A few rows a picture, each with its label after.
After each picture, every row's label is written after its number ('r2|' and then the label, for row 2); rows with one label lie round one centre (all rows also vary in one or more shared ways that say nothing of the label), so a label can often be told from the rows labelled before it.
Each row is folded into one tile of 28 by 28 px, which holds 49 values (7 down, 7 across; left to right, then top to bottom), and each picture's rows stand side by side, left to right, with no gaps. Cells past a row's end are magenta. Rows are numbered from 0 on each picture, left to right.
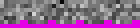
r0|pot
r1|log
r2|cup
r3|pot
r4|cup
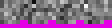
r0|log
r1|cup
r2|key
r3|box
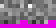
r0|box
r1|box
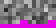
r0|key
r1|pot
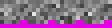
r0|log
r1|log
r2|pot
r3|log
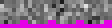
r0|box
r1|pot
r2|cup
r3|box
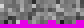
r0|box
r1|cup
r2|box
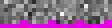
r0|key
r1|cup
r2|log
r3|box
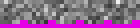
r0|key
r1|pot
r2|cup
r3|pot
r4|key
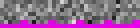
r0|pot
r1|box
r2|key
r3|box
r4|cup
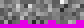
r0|pot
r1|box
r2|key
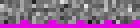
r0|box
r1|cup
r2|key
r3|box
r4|pot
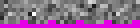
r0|cup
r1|log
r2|pot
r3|key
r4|log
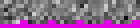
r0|key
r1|log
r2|pot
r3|box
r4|pot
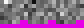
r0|key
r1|cup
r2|log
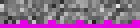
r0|box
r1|pot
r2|cup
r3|pot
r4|cup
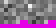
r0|key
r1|box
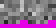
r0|box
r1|log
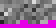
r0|log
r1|key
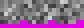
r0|log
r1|pot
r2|key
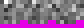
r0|key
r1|key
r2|pot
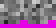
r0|box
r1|key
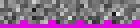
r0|pot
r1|key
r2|log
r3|pot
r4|log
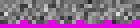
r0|log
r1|pot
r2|pot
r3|cup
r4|log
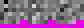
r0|cup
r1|cup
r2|key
